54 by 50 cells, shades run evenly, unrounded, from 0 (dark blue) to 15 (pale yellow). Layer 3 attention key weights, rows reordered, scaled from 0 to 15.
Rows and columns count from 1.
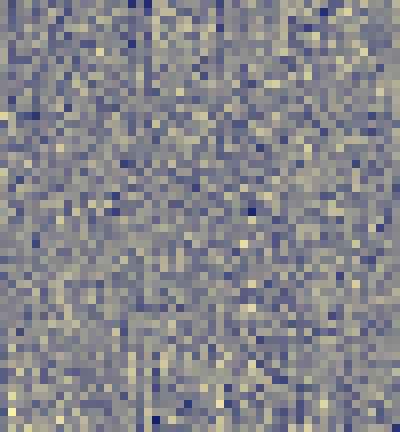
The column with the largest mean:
8
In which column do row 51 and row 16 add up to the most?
41
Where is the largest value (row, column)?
52, 2
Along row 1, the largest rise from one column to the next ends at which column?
20
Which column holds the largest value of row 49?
26
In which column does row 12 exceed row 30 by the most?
23
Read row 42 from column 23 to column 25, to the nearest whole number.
7 5 8
